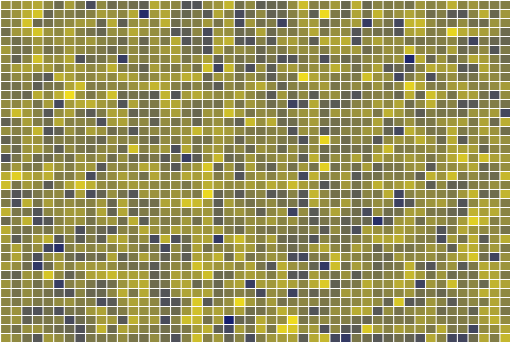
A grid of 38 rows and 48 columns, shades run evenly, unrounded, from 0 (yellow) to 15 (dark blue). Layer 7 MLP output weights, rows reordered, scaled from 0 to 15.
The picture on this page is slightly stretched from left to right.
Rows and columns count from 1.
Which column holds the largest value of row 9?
38
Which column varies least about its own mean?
42
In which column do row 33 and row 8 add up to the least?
20
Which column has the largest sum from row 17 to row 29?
29
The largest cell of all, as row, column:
36, 22
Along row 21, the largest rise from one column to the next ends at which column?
2
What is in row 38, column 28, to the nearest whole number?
5
